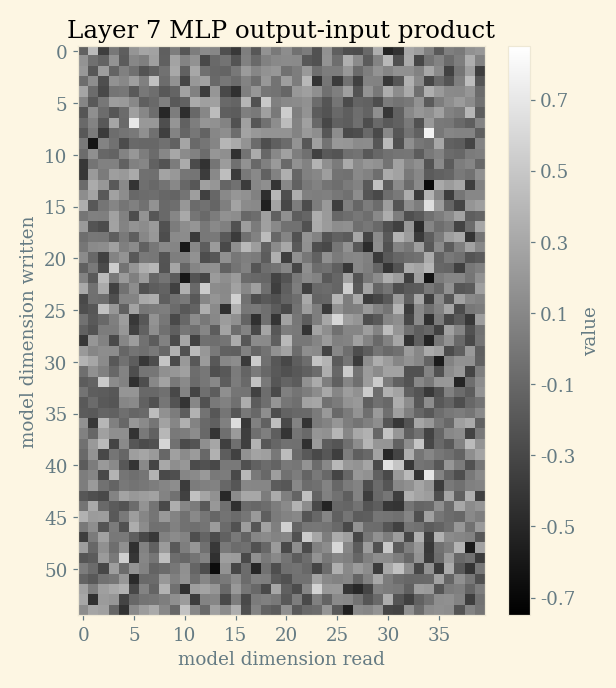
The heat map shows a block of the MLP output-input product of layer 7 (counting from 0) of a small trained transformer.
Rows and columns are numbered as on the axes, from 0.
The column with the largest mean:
23
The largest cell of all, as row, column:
8, 34
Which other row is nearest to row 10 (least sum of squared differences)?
45
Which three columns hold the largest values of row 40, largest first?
30, 31, 25
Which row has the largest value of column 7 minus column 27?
3
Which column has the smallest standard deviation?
21
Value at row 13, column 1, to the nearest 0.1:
0.3
